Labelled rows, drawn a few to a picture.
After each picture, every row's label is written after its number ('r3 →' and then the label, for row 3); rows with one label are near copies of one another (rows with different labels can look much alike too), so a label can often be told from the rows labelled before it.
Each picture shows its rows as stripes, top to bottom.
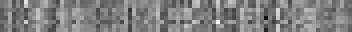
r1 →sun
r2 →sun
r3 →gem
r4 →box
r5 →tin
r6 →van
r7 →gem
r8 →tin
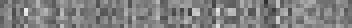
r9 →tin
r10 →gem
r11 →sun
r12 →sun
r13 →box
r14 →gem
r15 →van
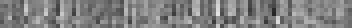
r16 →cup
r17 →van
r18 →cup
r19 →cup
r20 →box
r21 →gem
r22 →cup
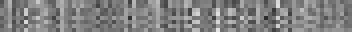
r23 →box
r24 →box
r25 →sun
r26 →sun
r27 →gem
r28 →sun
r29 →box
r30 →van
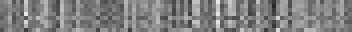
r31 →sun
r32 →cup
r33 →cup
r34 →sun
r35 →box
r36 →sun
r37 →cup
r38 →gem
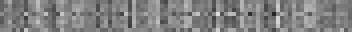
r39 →box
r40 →gem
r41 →gem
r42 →cup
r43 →gem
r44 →box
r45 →gem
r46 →sun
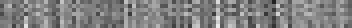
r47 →cup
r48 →box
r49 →cup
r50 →gem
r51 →van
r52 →cup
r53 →sun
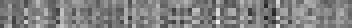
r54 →gem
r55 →tin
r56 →cup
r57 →cup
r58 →tin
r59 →van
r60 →box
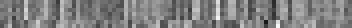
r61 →cup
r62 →cup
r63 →sun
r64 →cup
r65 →van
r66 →tin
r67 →box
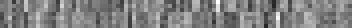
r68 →van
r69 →cup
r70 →van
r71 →gem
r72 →box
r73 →gem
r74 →tin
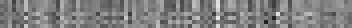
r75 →van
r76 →van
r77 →van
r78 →gem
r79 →cup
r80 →tin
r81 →sun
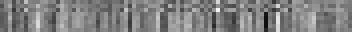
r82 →van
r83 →box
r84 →van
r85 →tin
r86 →tin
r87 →tin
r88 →tin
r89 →tin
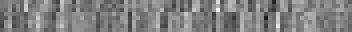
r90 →cup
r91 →sun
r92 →van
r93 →gem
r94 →tin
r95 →box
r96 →box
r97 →gem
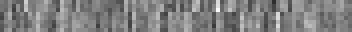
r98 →cup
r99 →van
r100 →van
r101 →box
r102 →box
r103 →gem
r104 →gem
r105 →box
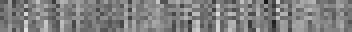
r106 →tin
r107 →van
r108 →gem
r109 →sun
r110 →gem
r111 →cup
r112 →cup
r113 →sun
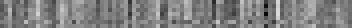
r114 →gem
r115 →tin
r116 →box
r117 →tin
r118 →box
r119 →cup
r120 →tin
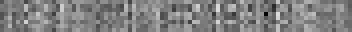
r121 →gem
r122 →cup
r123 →cup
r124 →tin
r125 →box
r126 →sun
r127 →box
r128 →gem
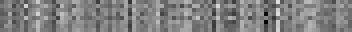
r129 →gem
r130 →van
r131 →gem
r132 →tin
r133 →cup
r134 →tin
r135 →gem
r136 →gem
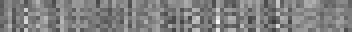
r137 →gem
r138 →gem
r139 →van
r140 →box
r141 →sun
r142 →van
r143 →box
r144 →sun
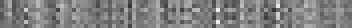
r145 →box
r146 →box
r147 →van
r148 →box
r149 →gem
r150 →van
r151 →gem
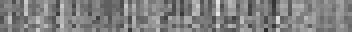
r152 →van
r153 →cup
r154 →cup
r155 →van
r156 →box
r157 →box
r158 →cup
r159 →tin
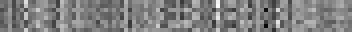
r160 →van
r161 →van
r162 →tin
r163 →van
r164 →van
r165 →gem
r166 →tin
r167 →cup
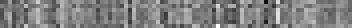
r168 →tin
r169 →cup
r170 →gem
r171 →box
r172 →box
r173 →tin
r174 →van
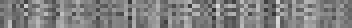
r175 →gem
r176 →sun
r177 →gem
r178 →cup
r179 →gem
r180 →box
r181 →box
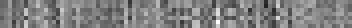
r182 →tin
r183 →tin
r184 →cup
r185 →van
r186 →gem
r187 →van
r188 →sun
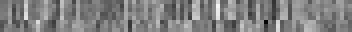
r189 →cup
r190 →van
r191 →van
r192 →sun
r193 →sun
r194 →tin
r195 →gem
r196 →gem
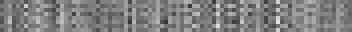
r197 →gem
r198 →sun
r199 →gem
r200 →cup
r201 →box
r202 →box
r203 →van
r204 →box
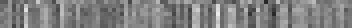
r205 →tin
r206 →van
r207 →sun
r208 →cup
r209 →sun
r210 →sun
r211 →sun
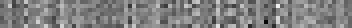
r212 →sun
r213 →box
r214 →cup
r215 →sun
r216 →gem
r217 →tin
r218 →cup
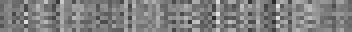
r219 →cup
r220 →gem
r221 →gem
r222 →van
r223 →gem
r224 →sun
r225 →gem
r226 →cup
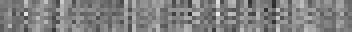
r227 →cup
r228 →cup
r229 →tin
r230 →sun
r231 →gem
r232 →cup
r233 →box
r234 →gem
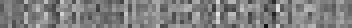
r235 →cup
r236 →gem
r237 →gem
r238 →cup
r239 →cup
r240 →van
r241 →tin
